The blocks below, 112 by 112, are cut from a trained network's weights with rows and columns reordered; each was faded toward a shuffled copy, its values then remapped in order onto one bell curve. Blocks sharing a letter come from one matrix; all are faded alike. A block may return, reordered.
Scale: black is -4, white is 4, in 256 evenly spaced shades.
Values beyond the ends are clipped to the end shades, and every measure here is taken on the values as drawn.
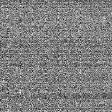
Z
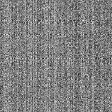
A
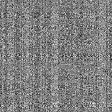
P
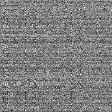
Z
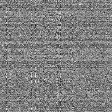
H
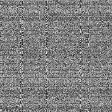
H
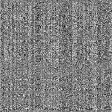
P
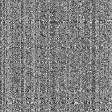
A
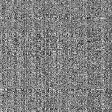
P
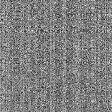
P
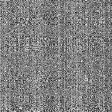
P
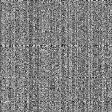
A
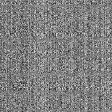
P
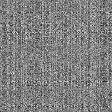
A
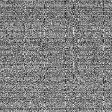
H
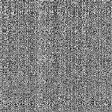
P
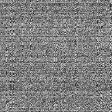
H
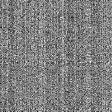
P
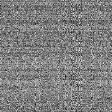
H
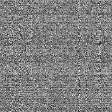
Z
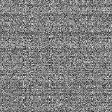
Z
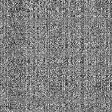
P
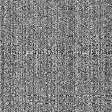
A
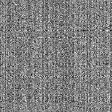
A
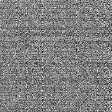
Z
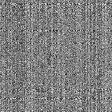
A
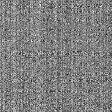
P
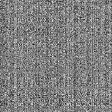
P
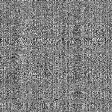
P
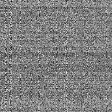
Z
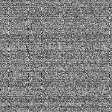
H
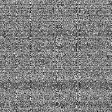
Z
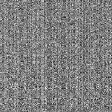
P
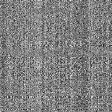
P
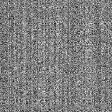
P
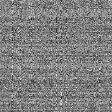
Z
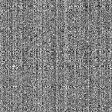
A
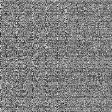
Z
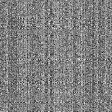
A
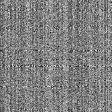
A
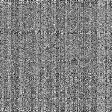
A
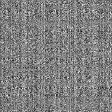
P
